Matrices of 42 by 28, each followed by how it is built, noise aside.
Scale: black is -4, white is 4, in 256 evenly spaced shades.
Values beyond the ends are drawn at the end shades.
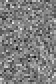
noise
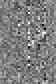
uneven columns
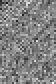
Hankel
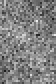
smooth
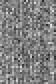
blocks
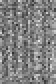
blocks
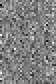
uneven columns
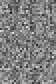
repeating columns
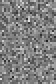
noise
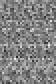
repeating columns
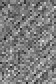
Hankel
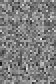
repeating columns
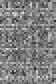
blocks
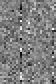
uneven columns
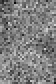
smooth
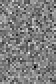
noise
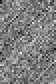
Hankel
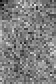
smooth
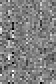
uneven columns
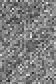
Hankel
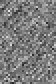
Hankel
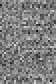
blocks
